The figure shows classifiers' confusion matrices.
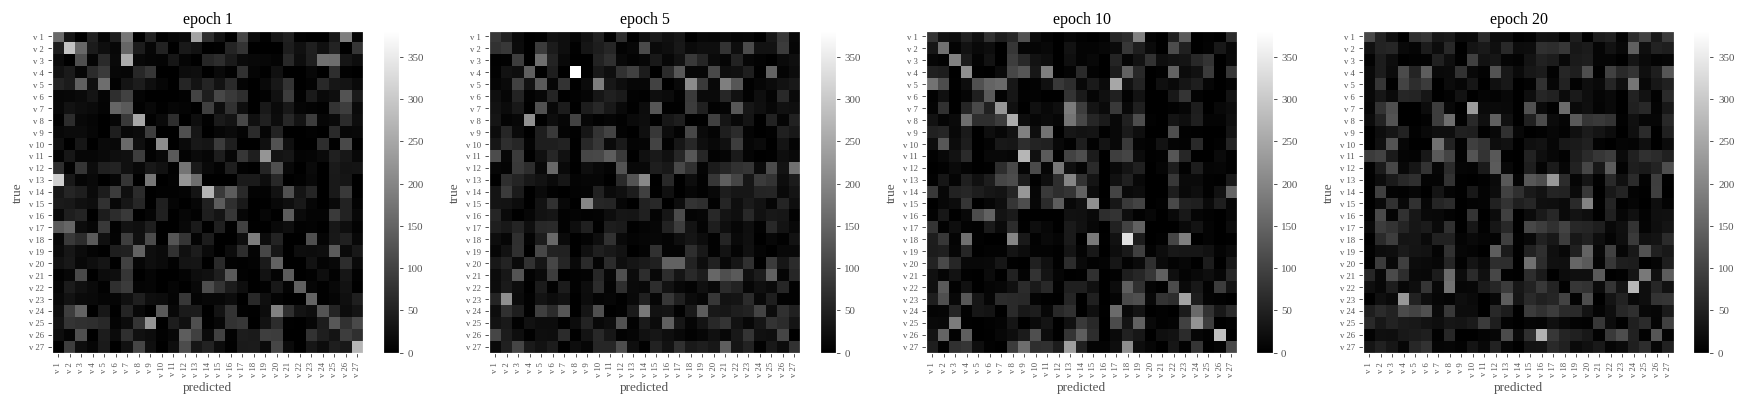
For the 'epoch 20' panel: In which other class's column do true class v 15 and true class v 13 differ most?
v 17
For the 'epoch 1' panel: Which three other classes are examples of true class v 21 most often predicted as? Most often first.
v 16, v 3, v 7
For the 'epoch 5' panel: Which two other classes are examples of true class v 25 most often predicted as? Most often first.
v 16, v 12
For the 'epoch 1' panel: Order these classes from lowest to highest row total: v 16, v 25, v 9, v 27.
v 9, v 16, v 27, v 25
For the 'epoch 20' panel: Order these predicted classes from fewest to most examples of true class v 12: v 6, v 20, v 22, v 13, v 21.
v 13, v 21, v 6, v 20, v 22
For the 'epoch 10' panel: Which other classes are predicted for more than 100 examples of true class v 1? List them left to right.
v 9, v 19, v 23
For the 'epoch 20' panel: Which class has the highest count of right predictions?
v 8
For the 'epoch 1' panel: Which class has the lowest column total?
v 22
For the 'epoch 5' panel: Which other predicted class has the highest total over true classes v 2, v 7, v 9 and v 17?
v 5
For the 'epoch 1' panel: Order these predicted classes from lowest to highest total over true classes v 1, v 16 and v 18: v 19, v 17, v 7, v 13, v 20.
v 19, v 20, v 17, v 13, v 7
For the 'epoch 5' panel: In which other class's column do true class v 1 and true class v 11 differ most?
v 18
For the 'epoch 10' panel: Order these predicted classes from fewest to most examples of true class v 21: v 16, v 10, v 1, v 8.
v 16, v 1, v 8, v 10
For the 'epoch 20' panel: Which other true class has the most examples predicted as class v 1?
v 11
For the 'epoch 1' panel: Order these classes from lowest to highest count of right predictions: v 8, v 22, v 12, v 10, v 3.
v 3, v 22, v 12, v 10, v 8
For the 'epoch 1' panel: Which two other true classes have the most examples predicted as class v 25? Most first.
v 3, v 19
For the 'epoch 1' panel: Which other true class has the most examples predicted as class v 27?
v 25
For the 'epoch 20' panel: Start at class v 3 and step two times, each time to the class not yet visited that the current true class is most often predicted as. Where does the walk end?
v 7
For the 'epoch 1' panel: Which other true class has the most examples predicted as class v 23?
v 18
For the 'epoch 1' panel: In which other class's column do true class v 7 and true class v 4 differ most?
v 6
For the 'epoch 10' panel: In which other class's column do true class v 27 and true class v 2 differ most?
v 13
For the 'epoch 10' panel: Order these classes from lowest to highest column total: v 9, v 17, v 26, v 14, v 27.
v 26, v 27, v 14, v 17, v 9
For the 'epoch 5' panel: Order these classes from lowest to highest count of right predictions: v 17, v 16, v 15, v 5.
v 16, v 15, v 17, v 5
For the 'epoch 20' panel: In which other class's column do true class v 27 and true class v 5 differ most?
v 24
